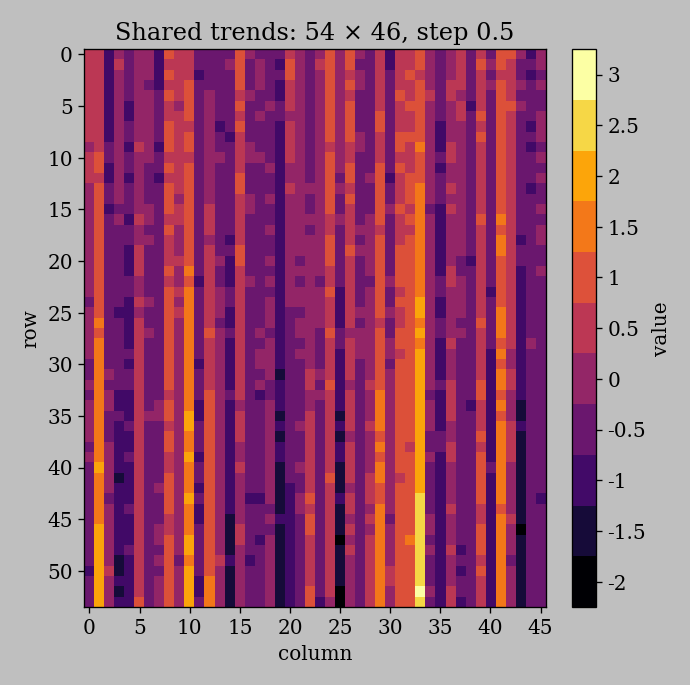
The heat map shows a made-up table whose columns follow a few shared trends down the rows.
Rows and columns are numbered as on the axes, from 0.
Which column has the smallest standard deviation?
38
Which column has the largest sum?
33
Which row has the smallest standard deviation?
10
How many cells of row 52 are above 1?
6
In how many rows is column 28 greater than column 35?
43
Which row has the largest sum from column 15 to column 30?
2
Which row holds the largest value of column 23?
1
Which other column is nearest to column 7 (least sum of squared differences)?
44
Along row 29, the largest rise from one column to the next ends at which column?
41
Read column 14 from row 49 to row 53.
-1 -1.5 -1.5 -1.5 -1.5
